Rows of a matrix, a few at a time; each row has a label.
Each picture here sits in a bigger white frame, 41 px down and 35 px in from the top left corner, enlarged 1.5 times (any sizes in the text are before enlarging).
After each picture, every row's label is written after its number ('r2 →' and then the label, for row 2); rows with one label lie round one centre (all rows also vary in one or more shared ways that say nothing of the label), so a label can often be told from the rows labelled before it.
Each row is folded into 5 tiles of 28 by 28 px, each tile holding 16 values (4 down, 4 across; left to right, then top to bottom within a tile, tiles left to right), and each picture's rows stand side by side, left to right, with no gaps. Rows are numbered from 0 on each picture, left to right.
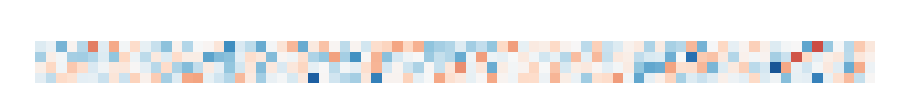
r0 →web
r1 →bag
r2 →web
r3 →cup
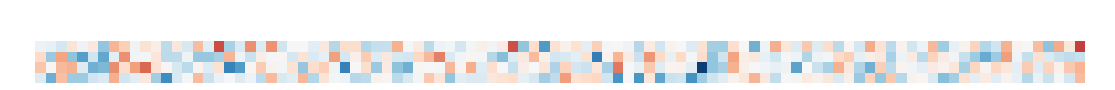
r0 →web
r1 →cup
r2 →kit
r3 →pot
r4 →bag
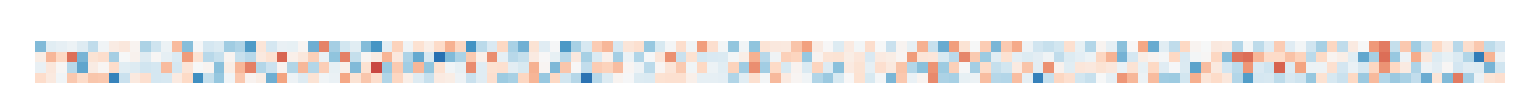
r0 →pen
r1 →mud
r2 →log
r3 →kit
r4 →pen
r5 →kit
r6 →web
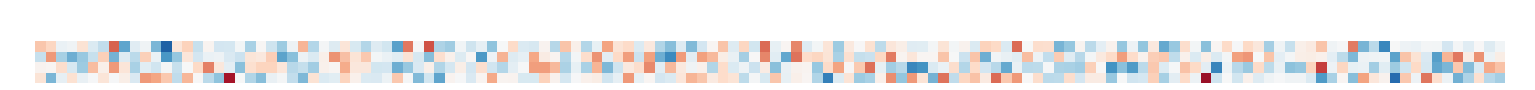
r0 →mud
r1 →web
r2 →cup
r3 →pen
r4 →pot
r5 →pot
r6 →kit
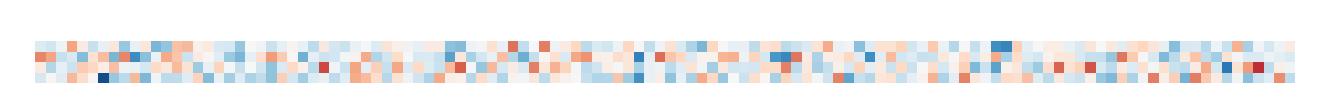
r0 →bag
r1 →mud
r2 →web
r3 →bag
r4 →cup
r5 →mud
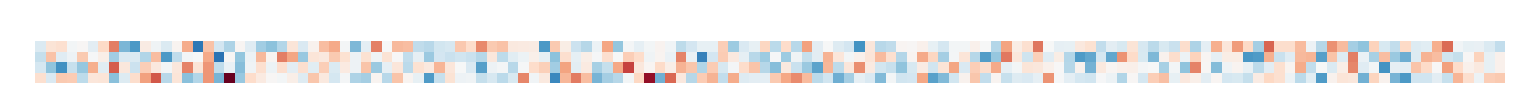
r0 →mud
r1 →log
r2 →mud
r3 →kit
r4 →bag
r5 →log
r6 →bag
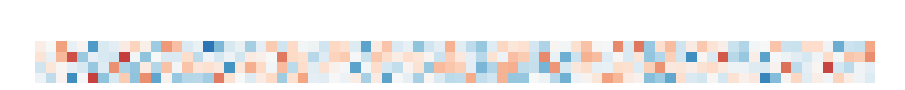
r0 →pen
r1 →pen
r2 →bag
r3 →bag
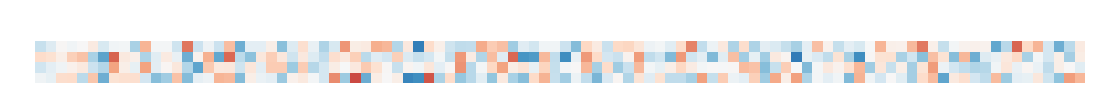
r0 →cup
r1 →pen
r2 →bag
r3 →mud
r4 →bag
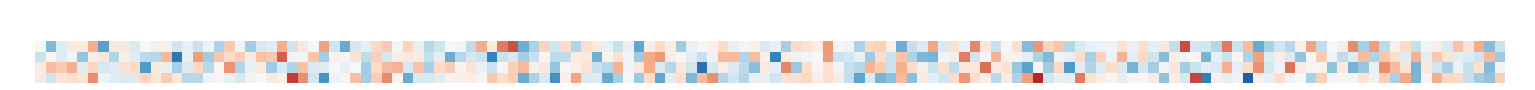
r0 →kit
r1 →pen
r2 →kit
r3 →bag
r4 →web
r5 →pen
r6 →web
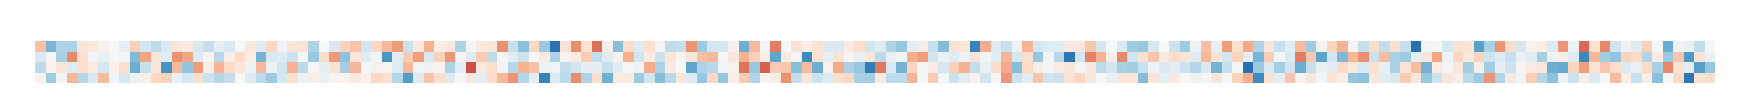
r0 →log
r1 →kit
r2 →kit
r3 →pot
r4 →mud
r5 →pot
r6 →bag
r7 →web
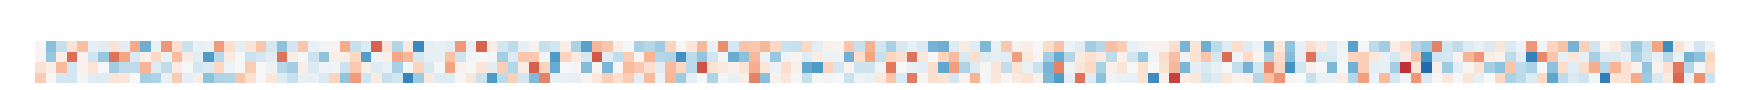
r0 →log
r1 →pen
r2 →cup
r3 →web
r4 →log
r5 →cup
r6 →pot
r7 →mud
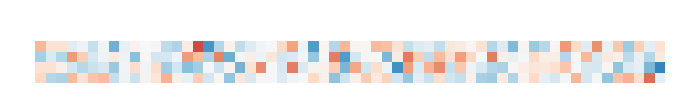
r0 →pot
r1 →kit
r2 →pot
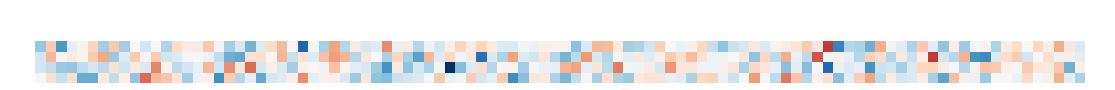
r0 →mud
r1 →pot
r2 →bag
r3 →pot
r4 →bag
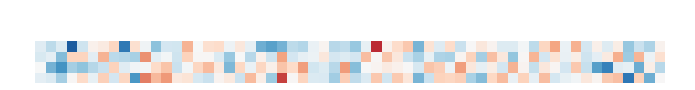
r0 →mud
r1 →log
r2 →pot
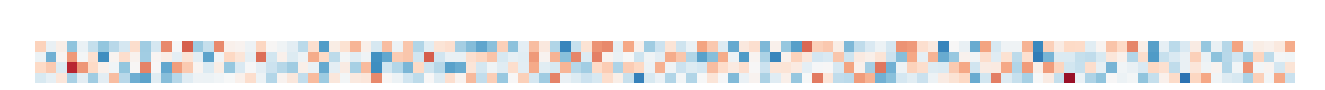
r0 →log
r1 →pot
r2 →log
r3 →bag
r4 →mud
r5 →mud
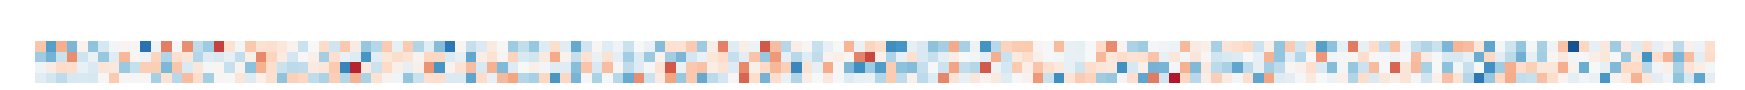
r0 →log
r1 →pen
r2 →pen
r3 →web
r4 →log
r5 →pot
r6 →web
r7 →kit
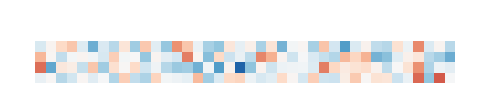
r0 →pot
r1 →mud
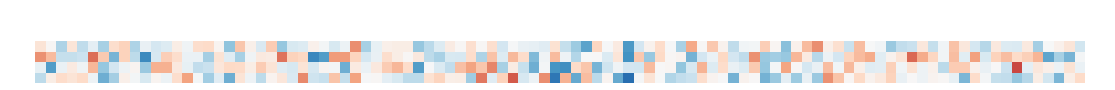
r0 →bag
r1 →pen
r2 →pen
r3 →bag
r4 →log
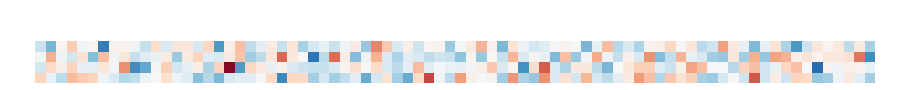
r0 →kit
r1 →pen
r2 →cup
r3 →cup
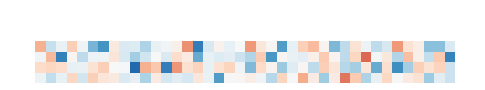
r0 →log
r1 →cup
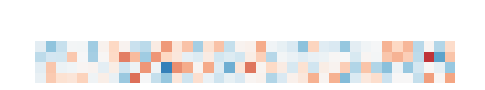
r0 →log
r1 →pot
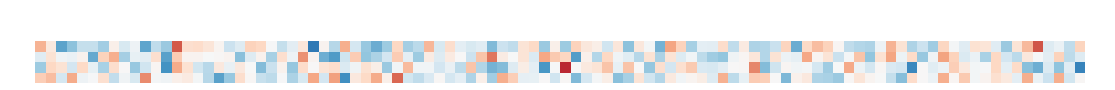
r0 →log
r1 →mud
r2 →pen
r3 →cup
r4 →pot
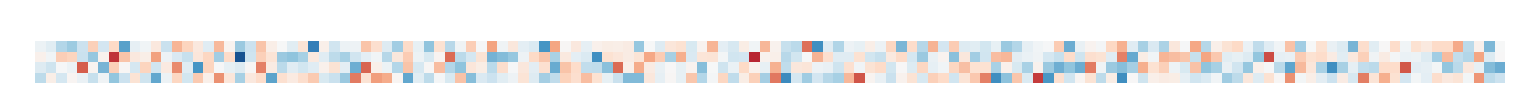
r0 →cup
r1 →kit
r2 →kit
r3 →pen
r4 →web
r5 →pot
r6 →pot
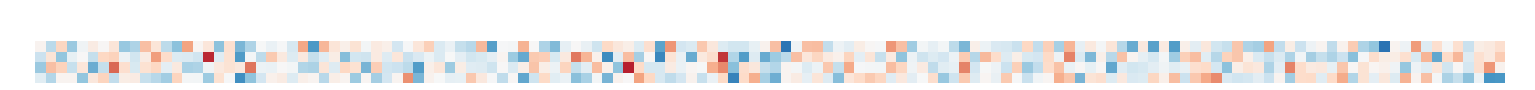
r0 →cup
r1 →web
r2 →cup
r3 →bag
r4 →cup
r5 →mud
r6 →kit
